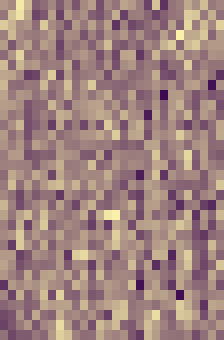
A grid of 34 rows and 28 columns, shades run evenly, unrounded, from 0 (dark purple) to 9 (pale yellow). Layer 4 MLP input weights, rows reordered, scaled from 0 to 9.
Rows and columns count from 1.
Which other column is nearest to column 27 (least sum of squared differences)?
10
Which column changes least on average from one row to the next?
19
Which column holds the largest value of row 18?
20
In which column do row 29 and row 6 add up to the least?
18
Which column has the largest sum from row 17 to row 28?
24
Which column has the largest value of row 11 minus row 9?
27
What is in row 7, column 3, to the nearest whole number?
7
